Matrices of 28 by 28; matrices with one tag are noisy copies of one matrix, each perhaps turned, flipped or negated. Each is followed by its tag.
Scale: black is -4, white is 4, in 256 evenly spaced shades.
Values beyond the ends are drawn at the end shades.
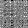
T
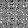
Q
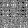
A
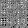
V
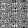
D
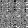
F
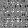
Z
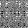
D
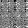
F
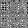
V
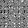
Q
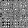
V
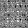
Z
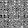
Q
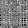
V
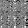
F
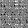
Q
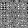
V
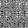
D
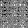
A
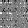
F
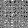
T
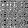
A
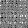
T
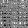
A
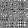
V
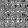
Z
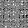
Q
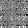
F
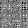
V
